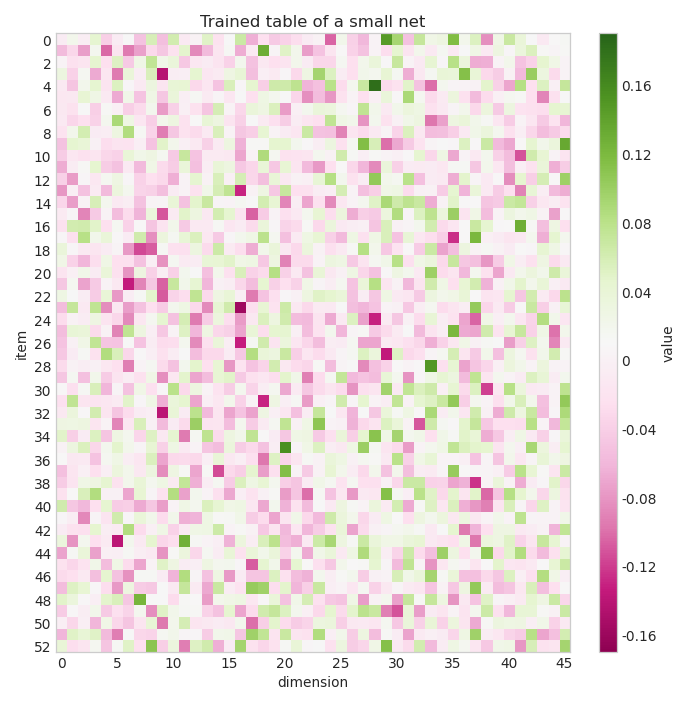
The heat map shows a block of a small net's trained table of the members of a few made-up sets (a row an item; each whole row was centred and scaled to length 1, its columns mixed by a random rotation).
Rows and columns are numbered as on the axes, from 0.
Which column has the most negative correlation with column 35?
18
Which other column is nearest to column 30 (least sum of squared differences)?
25
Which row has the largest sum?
35
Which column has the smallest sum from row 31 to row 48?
9
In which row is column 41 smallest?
10
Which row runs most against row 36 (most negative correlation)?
17
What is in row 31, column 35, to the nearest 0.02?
0.1
